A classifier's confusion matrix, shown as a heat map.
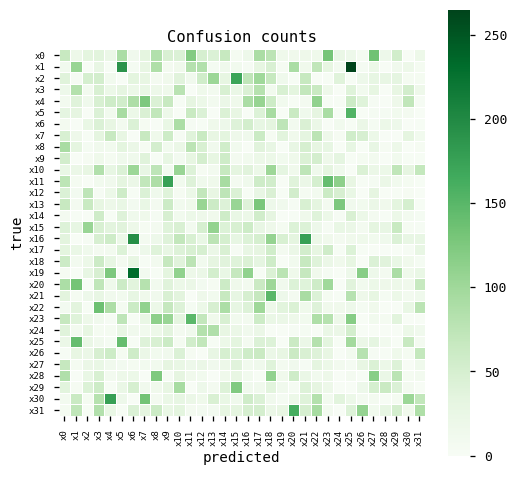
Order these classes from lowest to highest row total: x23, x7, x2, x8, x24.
x24, x8, x7, x2, x23
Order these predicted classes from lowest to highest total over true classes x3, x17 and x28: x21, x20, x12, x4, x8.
x4, x12, x20, x21, x8
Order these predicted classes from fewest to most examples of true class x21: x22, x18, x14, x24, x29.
x24, x29, x22, x14, x18
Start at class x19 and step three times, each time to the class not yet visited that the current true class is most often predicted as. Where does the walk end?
x18
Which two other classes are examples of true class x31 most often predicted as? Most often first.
x20, x26
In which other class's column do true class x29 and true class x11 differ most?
x9
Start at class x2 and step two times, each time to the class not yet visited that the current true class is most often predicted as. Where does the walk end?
x13
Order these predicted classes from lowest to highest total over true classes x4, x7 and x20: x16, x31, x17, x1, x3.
x31, x16, x3, x1, x17
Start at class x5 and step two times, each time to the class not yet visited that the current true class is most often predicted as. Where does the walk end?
x1
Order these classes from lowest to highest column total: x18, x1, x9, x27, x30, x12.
x30, x27, x1, x12, x9, x18
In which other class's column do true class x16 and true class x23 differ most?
x6
